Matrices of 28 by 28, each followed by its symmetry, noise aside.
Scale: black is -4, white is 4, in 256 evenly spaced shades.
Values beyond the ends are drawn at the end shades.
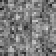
mirrored top to bottom.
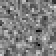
antisymmetric.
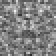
mirrored left to right.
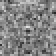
mirrored left to right.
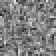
antisymmetric.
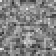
mirrored left to right.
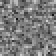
same after a half turn.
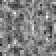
mirrored top to bottom.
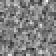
same after a half turn.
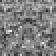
mirrored left to right.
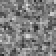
antisymmetric.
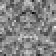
mirrored left to right.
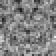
mirrored left to right.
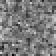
same after a half turn.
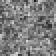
same after a half turn.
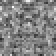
mirrored left to right.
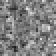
mirrored top to bottom.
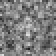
mirrored left to right.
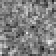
antisymmetric.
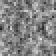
mirrored top to bottom.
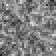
symmetric across the other diagonal.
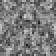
mirrored left to right.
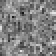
mirrored top to bottom.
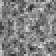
mirrored top to bottom.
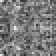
mirrored top to bottom.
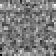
mirrored left to right.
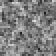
antisymmetric.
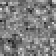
symmetric across the other diagonal.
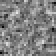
same after a half turn.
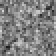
same after a half turn.
